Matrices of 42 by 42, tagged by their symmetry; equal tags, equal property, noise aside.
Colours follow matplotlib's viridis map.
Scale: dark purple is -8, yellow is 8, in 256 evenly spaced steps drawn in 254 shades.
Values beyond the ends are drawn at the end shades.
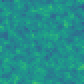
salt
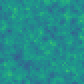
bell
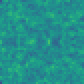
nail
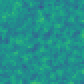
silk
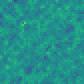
silk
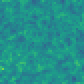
salt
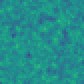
bell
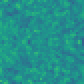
nail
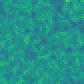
bell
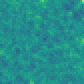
bell
